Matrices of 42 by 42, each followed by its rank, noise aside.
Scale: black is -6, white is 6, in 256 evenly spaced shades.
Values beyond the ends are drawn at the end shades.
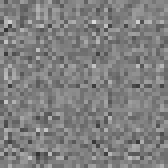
four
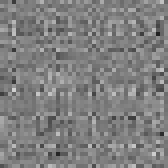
four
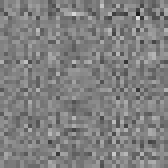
four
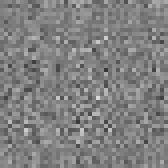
five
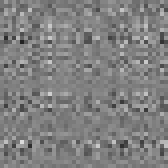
three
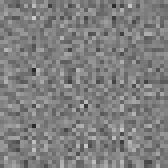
five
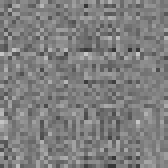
four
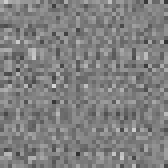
five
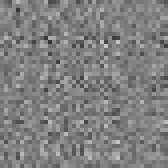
five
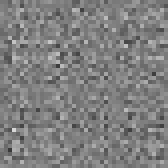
four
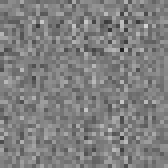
five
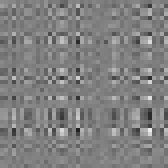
one
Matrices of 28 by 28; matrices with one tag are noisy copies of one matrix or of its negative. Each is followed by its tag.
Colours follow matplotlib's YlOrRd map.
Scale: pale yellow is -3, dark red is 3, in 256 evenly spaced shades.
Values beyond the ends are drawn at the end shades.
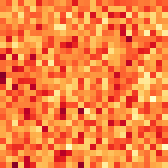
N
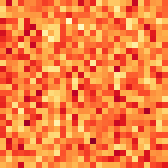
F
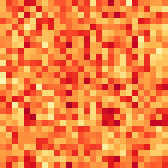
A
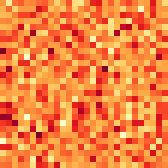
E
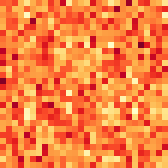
A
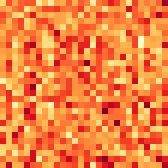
A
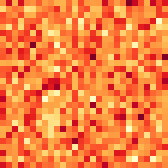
F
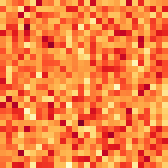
A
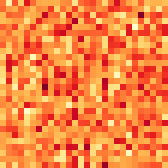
N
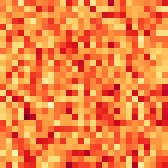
A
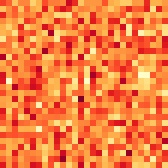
N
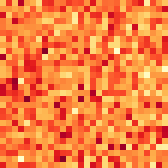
N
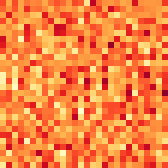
N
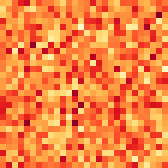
F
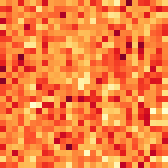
A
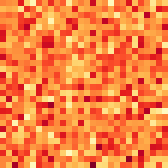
A
